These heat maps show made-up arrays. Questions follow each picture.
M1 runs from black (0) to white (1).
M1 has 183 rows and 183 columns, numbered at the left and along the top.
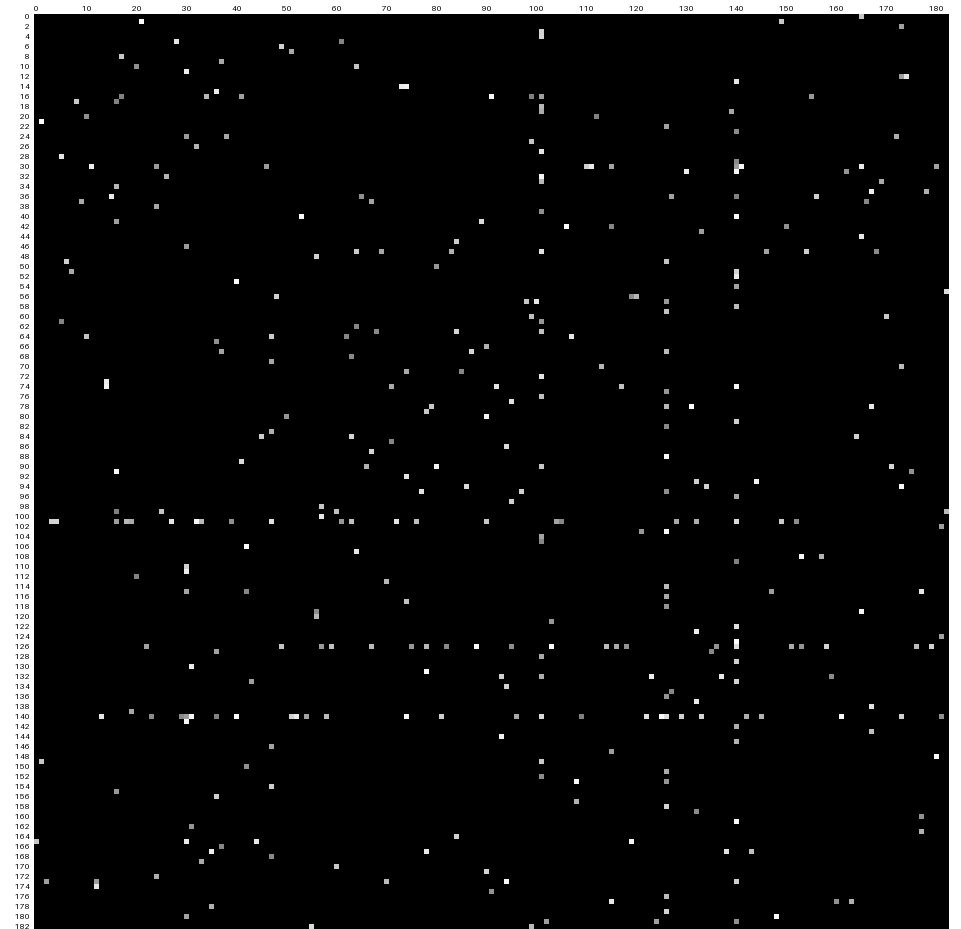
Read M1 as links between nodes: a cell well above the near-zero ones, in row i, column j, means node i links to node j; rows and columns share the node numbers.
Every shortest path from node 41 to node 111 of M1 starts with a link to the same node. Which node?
node 16
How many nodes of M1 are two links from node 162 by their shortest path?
2
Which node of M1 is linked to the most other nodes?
node 140
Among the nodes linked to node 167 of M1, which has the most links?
node 78
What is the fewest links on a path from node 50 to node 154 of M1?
5
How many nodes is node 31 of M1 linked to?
3
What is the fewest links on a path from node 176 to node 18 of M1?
4
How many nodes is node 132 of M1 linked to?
5
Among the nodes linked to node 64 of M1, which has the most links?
node 47
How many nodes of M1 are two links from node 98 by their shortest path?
2
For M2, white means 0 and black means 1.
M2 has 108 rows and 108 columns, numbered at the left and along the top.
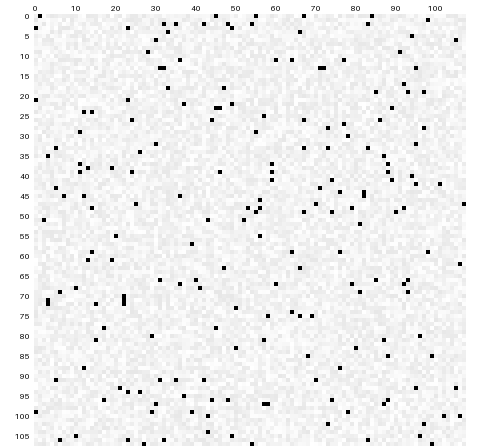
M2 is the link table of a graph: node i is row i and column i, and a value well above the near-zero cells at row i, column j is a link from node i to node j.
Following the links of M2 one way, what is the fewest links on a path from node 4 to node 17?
5
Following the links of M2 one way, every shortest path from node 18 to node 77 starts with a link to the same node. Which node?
node 47
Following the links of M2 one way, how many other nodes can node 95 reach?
12
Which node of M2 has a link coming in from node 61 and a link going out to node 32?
node 13
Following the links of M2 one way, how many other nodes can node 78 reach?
7
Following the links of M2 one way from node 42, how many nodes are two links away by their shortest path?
1
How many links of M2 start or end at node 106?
6
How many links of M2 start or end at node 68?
3
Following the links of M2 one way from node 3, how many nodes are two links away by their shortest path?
9
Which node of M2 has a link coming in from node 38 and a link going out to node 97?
node 19
